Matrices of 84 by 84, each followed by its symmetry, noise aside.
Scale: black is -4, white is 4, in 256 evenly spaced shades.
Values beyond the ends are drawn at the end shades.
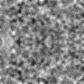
mirrored top to bottom.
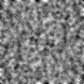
same after a half turn.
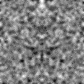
mirrored left to right.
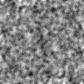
same after a half turn.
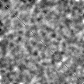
symmetric.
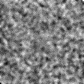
antisymmetric.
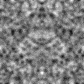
mirrored left to right.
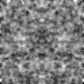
mirrored left to right.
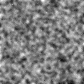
no symmetry.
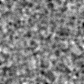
antisymmetric.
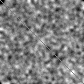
symmetric.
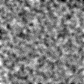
antisymmetric.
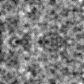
mirrored top to bottom.
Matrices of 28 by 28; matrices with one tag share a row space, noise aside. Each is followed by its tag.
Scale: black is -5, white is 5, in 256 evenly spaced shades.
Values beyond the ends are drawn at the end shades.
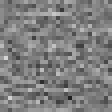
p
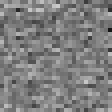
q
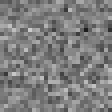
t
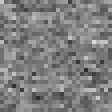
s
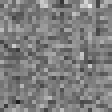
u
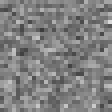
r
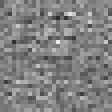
p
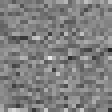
t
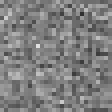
u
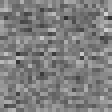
r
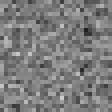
u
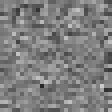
r
